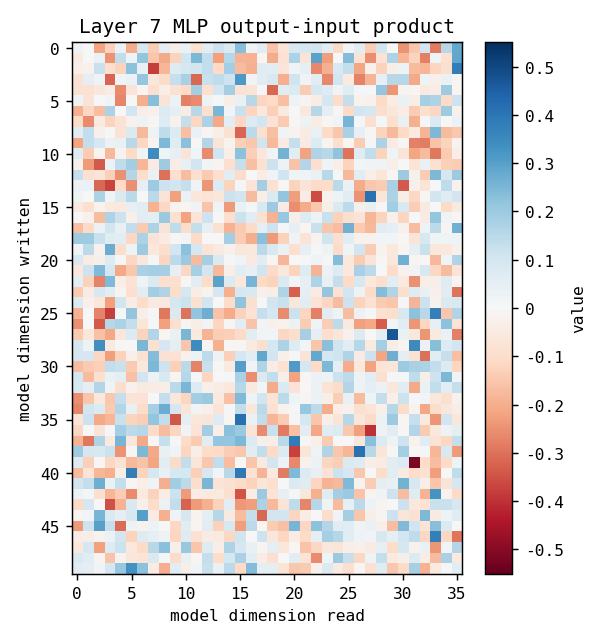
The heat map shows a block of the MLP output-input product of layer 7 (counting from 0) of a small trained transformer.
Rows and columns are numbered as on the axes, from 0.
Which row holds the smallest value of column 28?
26
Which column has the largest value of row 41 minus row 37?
1
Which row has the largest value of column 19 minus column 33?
10
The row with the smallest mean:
39
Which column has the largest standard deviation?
15
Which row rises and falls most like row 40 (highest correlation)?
3
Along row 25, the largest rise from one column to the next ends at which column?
11
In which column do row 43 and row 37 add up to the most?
20
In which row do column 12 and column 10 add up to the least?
43
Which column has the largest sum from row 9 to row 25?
7
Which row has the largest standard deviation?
25
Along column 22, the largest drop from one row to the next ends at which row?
2
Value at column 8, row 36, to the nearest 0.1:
-0.2
